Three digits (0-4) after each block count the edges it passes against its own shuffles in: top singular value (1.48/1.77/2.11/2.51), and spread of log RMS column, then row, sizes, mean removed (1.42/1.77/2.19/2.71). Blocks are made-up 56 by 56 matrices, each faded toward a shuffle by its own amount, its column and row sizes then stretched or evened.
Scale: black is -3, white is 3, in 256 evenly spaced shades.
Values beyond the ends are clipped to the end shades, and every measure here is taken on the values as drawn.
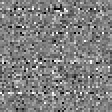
0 1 3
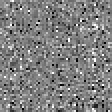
1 3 0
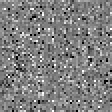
0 3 2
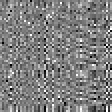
4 4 1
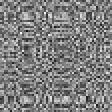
4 1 1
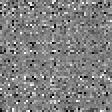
0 2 4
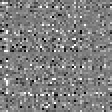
1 2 4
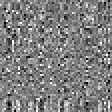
3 3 0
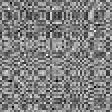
4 1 0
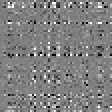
4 4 4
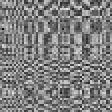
4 2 3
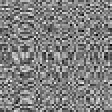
3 0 1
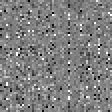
1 3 1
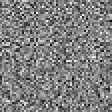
3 1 2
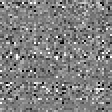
1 2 4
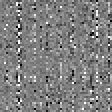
2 4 0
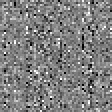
0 4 0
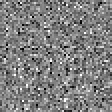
1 2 1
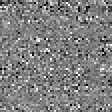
2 1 3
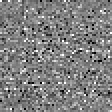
0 0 3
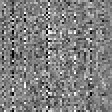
3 4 1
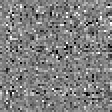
1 3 2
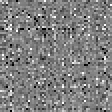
1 3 1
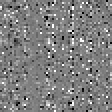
1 4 0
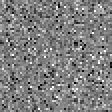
0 1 0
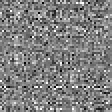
2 0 3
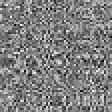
3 1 1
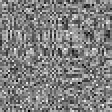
3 0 0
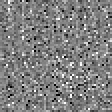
1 2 1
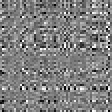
4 4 4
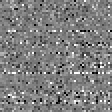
0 0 4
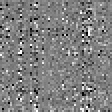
1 4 1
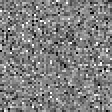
0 1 0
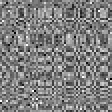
4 0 2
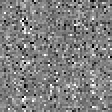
1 2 2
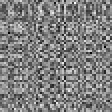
4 3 0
